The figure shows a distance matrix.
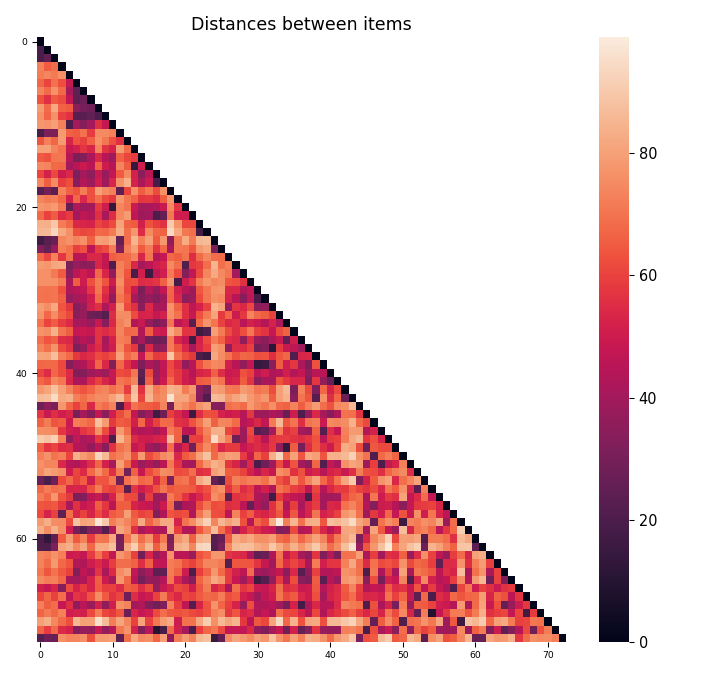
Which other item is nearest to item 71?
16
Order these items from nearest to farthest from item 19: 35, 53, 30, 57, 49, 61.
49, 30, 57, 53, 35, 61
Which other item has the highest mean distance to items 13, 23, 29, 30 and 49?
61
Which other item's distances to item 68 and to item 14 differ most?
41
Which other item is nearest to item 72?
24
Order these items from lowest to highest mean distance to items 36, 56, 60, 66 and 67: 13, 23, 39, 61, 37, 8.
39, 37, 13, 61, 8, 23
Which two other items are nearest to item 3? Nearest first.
57, 66
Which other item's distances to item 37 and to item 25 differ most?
32
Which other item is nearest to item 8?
9
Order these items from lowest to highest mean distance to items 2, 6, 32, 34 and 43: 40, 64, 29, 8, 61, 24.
40, 64, 8, 29, 24, 61
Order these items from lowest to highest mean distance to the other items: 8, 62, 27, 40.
40, 62, 27, 8
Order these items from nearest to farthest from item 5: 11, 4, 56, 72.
4, 56, 11, 72
